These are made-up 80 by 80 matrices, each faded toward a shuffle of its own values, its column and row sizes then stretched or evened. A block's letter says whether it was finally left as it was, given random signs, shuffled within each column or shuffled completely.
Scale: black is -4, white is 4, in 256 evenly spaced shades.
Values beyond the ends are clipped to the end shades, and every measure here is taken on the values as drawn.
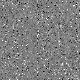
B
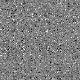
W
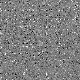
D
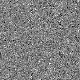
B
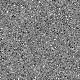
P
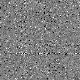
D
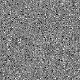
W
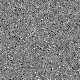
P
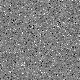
P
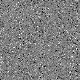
B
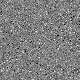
P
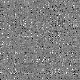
W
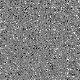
W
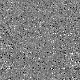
D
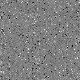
B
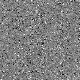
B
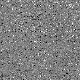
D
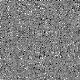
W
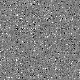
D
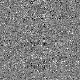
W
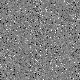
B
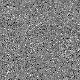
B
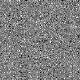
W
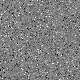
P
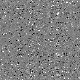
W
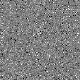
W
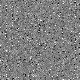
B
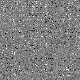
D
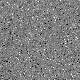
P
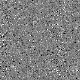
D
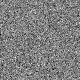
P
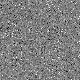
B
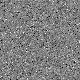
P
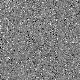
B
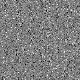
B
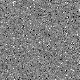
B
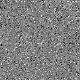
D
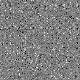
W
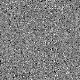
D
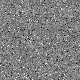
P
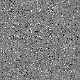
D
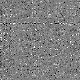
W
